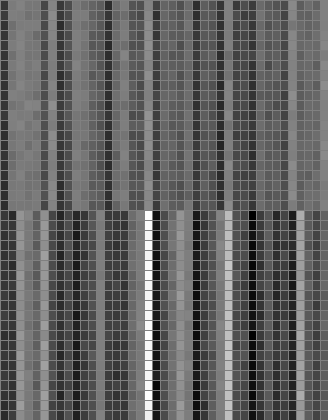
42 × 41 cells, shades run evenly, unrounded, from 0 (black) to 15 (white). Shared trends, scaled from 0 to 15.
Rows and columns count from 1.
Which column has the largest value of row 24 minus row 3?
19
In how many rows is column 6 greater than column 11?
21
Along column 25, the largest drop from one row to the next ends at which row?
22
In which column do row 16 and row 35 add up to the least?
32
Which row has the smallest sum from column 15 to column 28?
2
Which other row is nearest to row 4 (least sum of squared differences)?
18
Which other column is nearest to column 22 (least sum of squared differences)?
17
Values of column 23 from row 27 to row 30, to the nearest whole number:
8 9 8 9
